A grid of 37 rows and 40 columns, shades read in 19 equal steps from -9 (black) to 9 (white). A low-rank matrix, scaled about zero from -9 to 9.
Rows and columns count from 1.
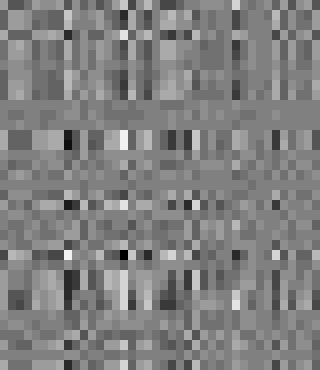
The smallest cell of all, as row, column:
26, 16
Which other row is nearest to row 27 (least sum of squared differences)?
7
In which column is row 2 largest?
9
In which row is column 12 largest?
34
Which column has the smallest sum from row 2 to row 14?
30
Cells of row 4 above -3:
34
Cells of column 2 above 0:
14
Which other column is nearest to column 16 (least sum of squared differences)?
19
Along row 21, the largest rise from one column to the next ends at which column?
25
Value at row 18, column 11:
1
